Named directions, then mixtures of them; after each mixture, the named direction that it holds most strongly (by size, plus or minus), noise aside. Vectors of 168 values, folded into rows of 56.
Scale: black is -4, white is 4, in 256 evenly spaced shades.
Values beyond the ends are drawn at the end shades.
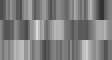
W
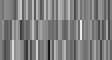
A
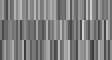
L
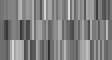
A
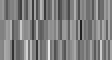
A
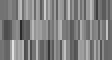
A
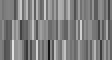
A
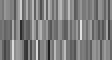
A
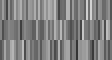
L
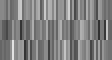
A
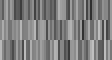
L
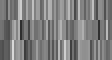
A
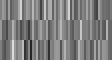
A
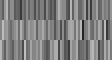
L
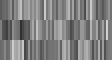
L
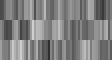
W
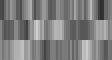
W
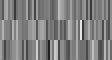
L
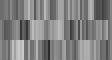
W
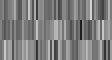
A
